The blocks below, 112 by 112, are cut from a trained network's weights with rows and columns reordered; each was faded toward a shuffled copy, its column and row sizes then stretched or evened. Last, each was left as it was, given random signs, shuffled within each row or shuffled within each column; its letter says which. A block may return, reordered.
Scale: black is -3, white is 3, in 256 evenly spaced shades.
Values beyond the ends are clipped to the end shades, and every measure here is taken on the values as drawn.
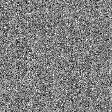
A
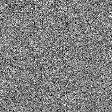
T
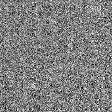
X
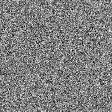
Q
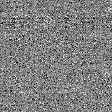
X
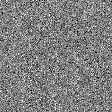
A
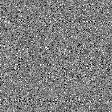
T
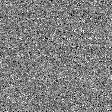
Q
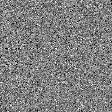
T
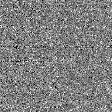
X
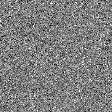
T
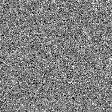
Q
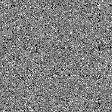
T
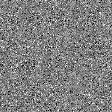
T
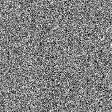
A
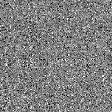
X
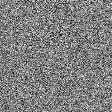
T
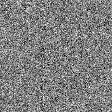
A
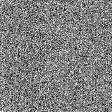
A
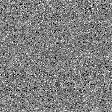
Q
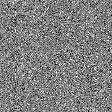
A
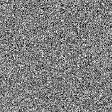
X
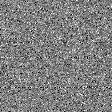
Q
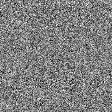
T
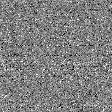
Q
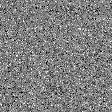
Q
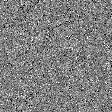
A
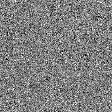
T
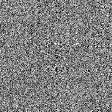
X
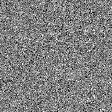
A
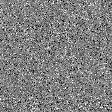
Q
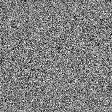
Q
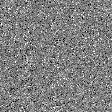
A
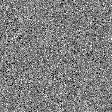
A
